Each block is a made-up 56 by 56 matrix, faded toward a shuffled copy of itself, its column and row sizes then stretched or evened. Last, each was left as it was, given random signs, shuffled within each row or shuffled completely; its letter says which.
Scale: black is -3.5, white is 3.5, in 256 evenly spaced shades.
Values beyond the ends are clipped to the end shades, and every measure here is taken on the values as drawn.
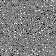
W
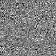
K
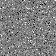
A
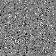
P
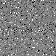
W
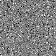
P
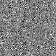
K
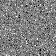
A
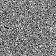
W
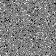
W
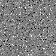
W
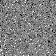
A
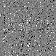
P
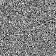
W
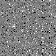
K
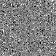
P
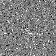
W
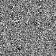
P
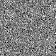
P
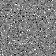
W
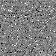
W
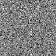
K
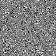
P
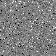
W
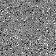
P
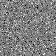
A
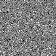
W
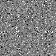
K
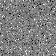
A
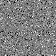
W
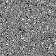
K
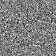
W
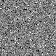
A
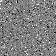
A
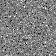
A
